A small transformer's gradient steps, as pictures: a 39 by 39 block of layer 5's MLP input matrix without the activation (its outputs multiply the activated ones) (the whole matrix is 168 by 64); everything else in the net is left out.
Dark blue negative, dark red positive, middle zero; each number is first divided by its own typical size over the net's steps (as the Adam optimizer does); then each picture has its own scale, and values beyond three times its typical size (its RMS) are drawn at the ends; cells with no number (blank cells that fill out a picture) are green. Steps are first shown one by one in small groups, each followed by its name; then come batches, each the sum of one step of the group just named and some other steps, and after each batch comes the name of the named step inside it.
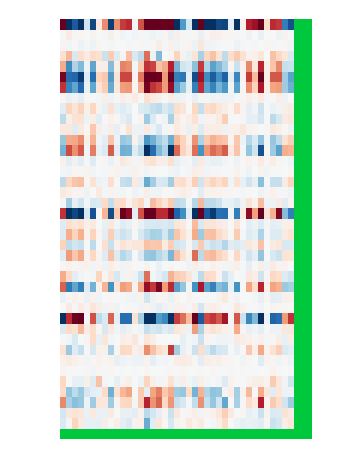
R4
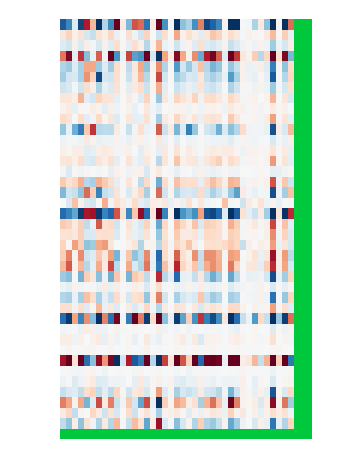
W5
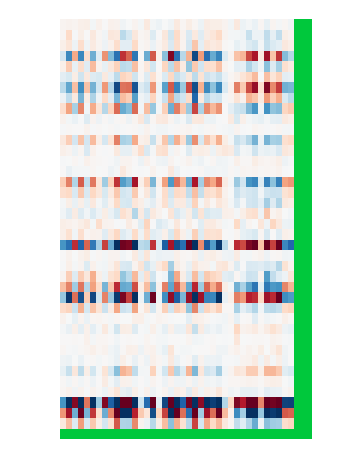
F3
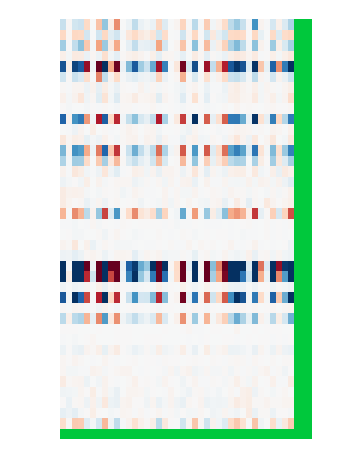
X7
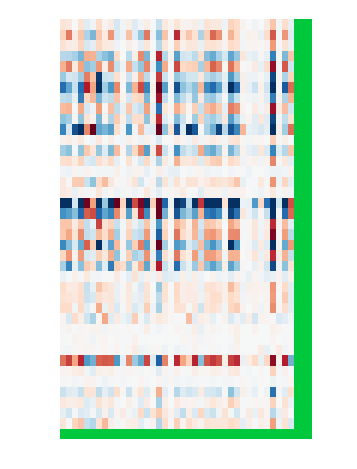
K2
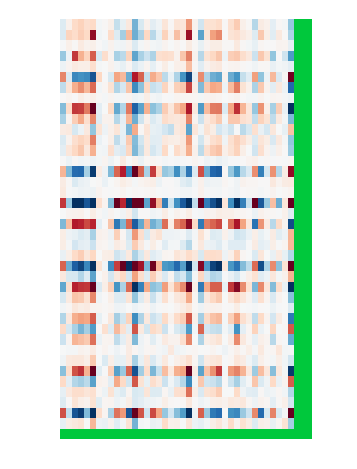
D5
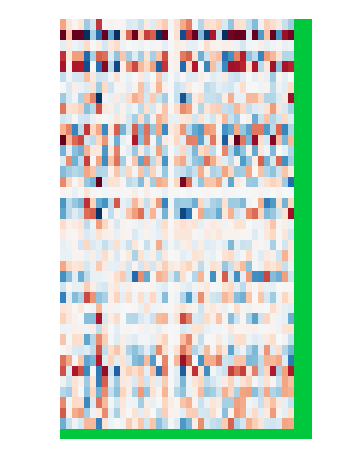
K2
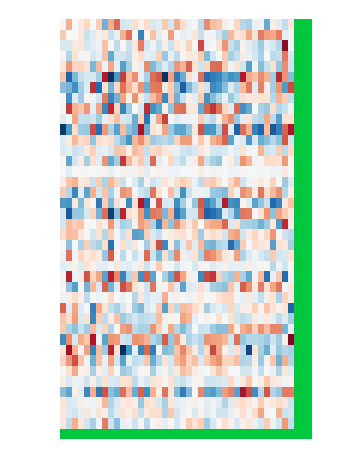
K2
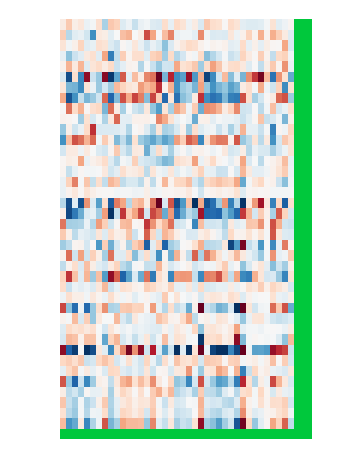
K2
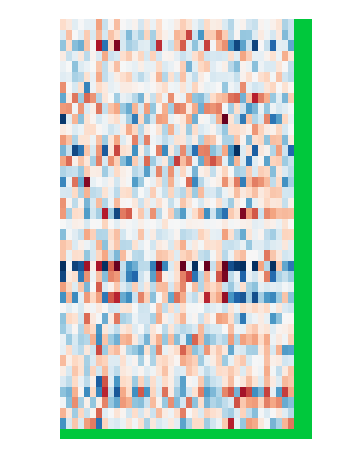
X7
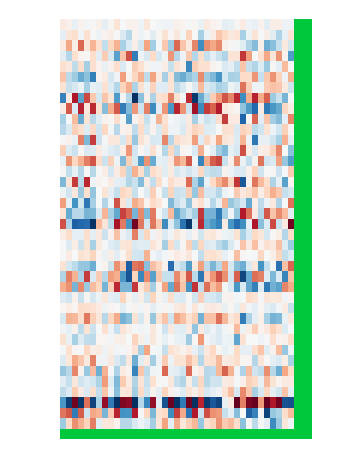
F3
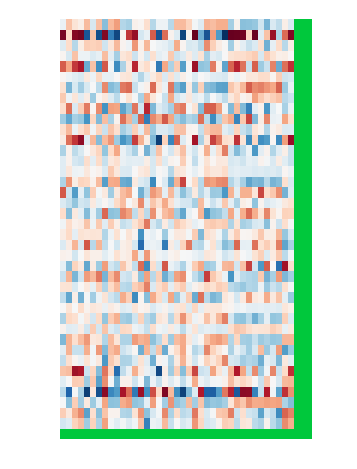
F3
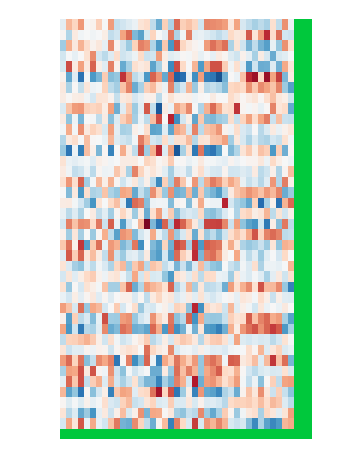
D5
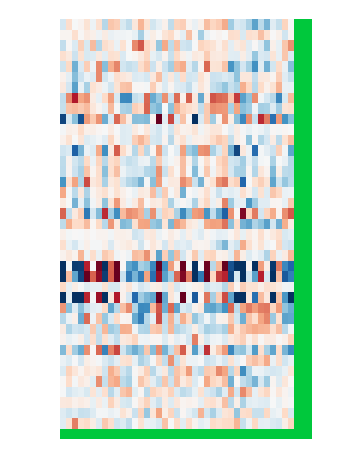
X7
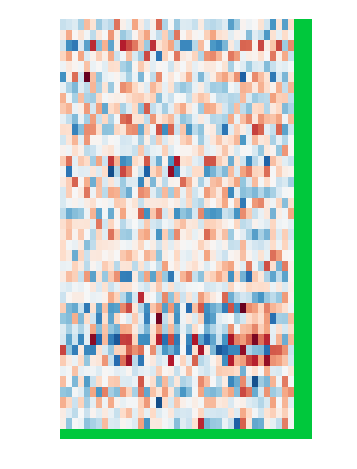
W5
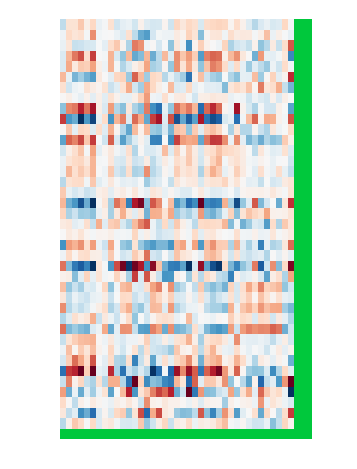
D5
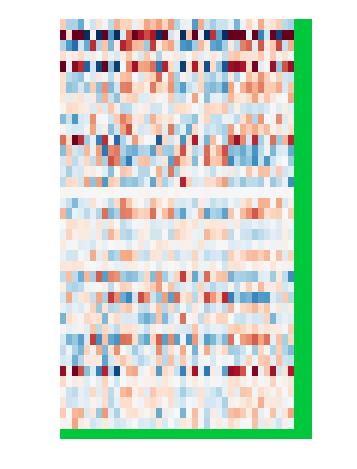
R4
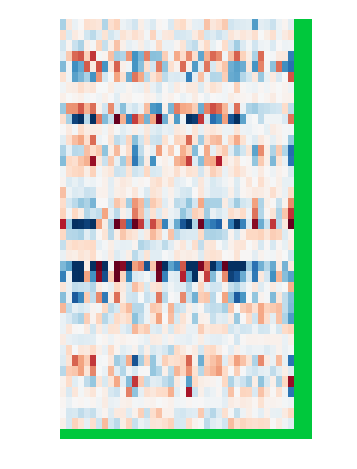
X7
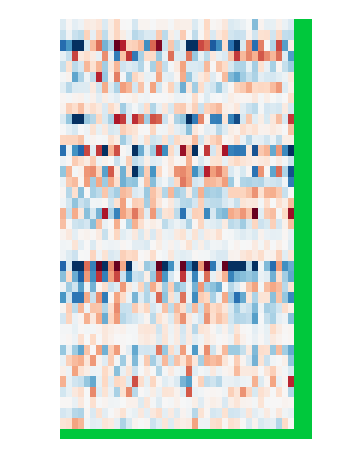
X7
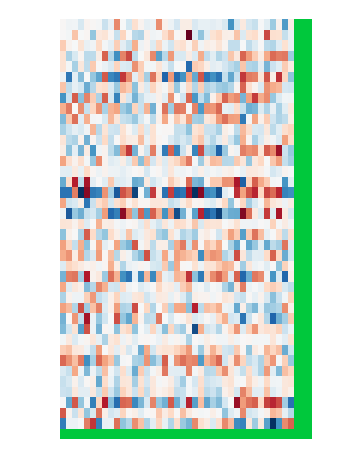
W5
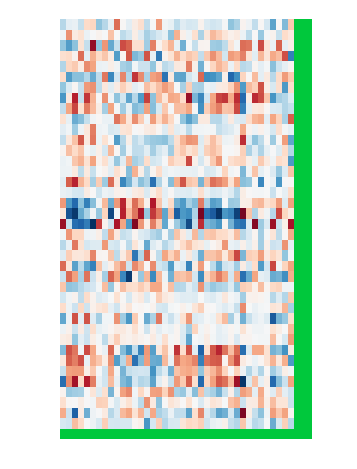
W5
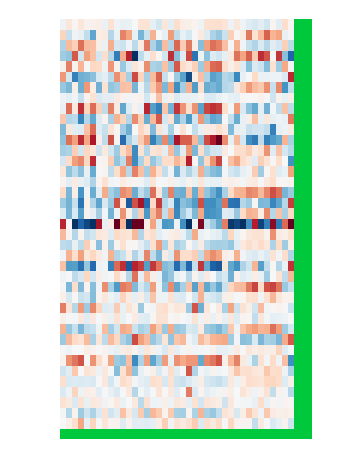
K2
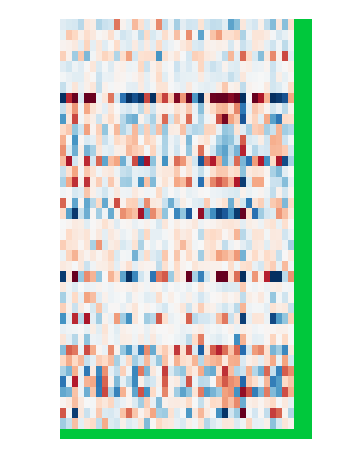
W5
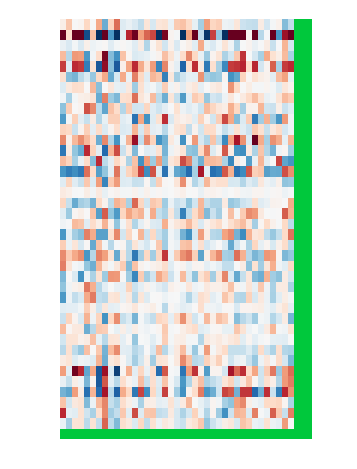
D5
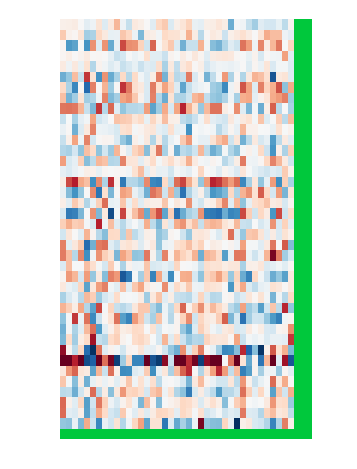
W5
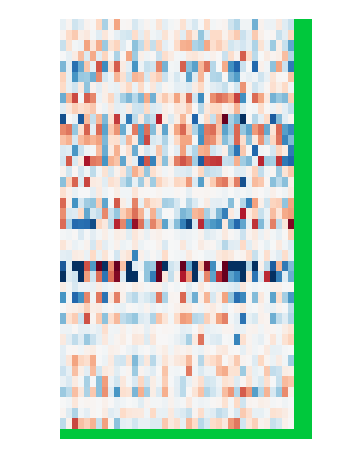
X7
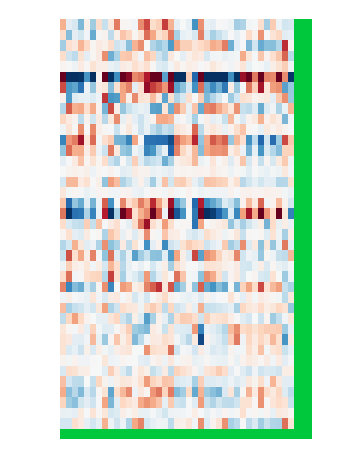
R4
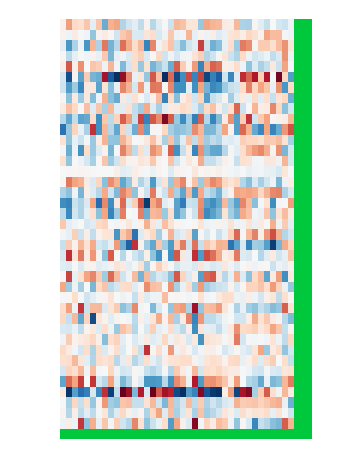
K2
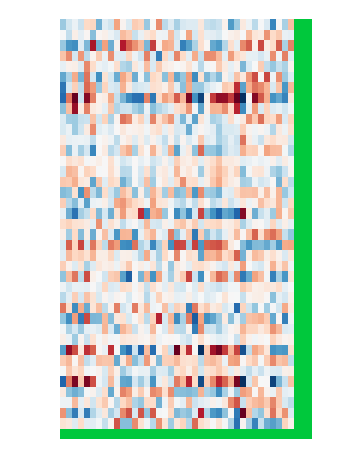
W5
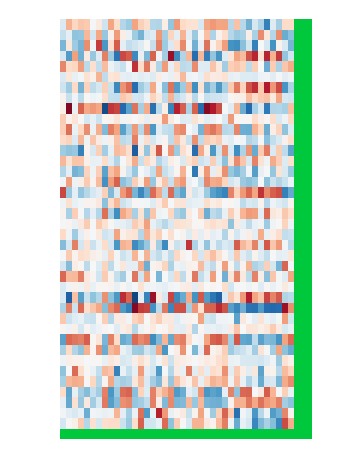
F3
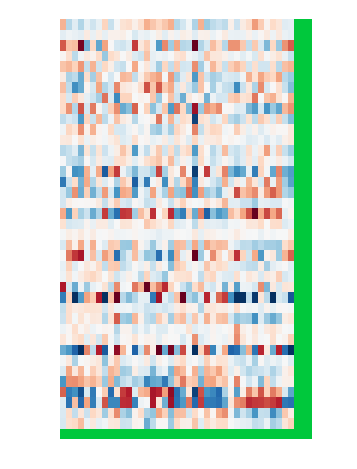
R4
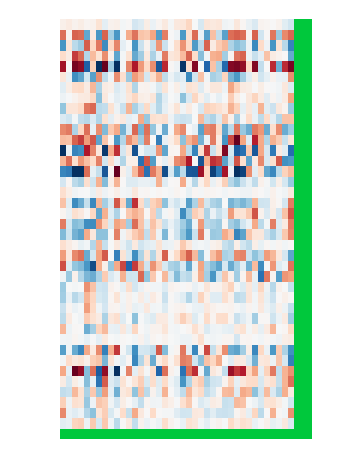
D5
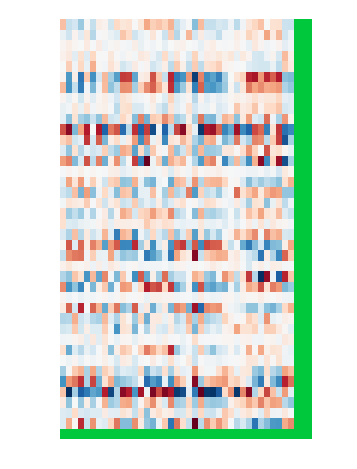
R4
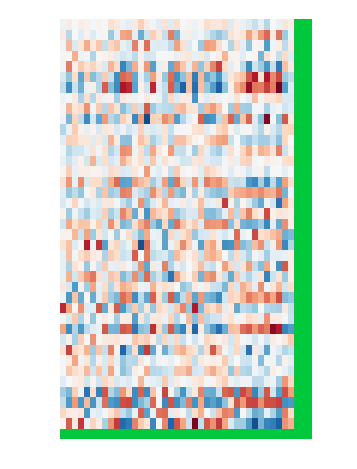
F3
